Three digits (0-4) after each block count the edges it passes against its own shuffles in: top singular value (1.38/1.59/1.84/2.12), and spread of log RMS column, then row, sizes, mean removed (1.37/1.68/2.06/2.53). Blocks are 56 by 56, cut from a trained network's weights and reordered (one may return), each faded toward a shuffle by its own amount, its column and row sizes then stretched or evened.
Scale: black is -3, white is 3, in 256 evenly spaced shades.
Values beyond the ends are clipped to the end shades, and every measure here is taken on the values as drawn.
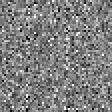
1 3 0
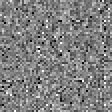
1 1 1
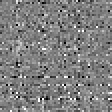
0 3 4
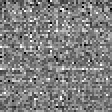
1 3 2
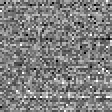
1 0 1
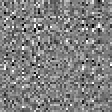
3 4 2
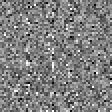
1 2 0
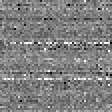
3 1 3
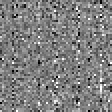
1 4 1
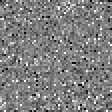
0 0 1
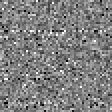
1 0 1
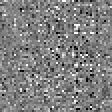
2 3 2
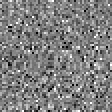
4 0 2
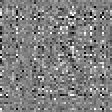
4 4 4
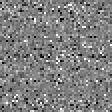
0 0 3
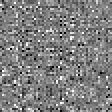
4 2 1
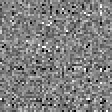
1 1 2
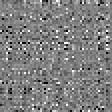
4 3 4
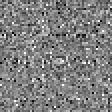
1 0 3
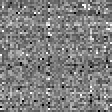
1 4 0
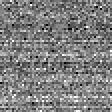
3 0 1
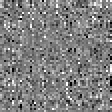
4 3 2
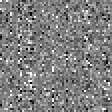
2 4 0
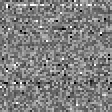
0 0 3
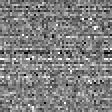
3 0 3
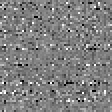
0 2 4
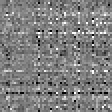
3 4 3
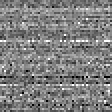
4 2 3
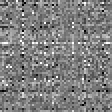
2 4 2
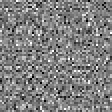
4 1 2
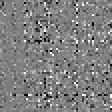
0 4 3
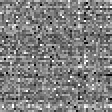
2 2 0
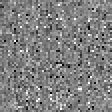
0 3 1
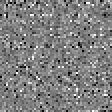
1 1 3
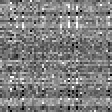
4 4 0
